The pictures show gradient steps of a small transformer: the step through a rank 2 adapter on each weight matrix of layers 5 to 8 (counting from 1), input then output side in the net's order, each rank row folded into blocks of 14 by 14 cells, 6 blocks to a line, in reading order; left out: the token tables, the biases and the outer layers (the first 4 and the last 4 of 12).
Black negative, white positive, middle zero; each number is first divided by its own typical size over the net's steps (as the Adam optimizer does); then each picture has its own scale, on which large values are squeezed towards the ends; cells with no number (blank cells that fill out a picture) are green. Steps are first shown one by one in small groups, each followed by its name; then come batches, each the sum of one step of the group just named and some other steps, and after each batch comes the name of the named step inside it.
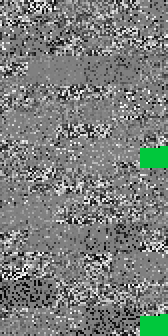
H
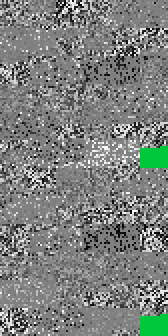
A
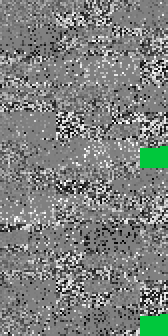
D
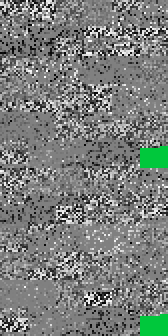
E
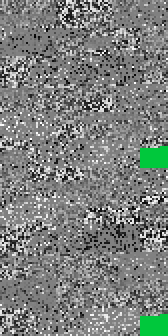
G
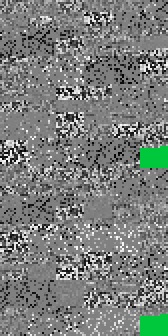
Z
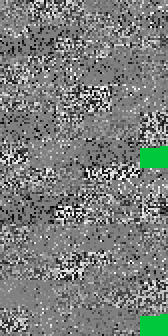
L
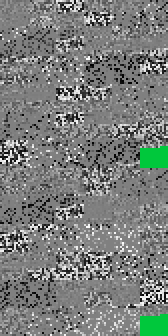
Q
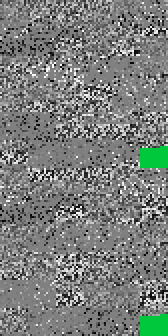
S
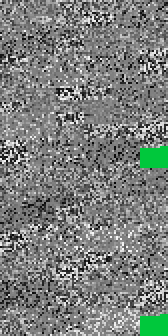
Z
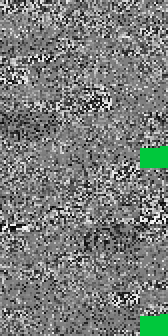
L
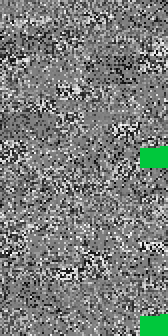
Z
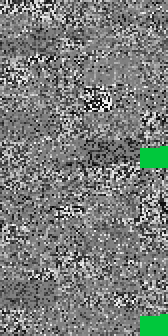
L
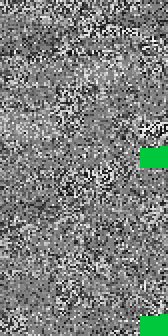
D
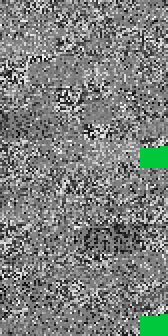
H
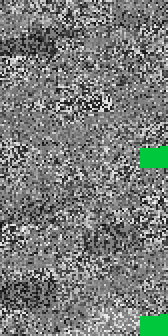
G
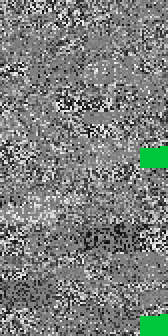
H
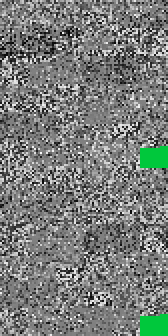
A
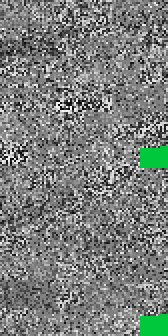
S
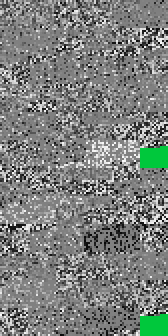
A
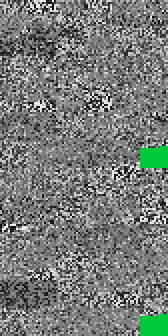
S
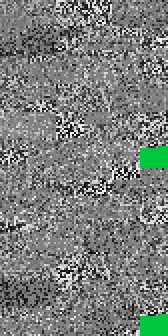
D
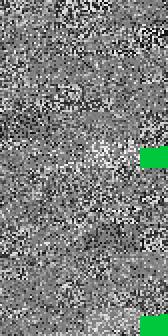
G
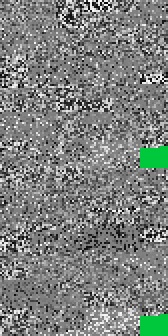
G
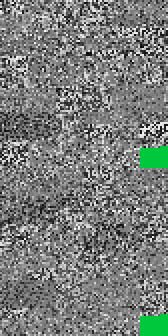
Q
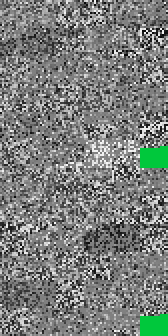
G
